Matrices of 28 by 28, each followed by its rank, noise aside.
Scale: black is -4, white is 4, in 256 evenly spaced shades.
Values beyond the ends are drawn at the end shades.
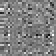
four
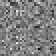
six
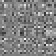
three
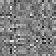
six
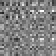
three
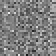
six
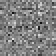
six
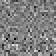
six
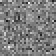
eight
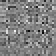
four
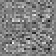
four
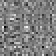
four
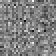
six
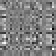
three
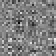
six
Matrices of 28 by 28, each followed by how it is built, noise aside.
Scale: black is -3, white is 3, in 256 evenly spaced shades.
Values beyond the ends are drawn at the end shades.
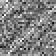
Hankel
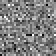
uneven rows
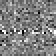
uneven rows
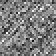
Hankel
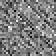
Toeplitz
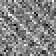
Toeplitz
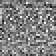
repeating columns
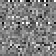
uneven rows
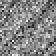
Hankel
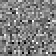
uneven rows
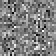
uneven columns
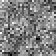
smooth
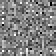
uneven columns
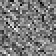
Toeplitz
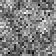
smooth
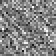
Toeplitz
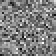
noise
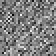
Hankel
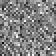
Toeplitz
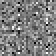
uneven columns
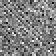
Toeplitz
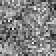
smooth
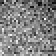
smooth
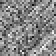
Hankel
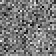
Hankel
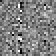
uneven columns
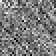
Toeplitz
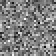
noise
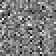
uneven columns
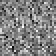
repeating columns
